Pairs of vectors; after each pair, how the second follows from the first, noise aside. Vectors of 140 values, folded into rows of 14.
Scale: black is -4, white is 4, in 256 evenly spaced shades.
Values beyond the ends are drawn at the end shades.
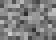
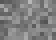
wrapped around, negated, shrunk.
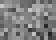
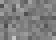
wrapped around, negated, shrunk.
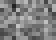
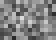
copied.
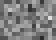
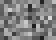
copied.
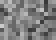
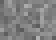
wrapped around, negated, shrunk.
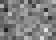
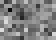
wrapped around.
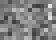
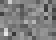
wrapped around, partly zeroed.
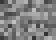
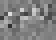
wrapped around, negated, partly zeroed.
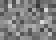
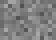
wrapped around, negated, shrunk.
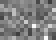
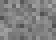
wrapped around, negated, shrunk.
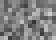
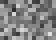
wrapped around.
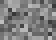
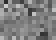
reversed, negated, partly zeroed.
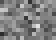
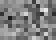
wrapped around.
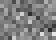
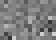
partly zeroed.
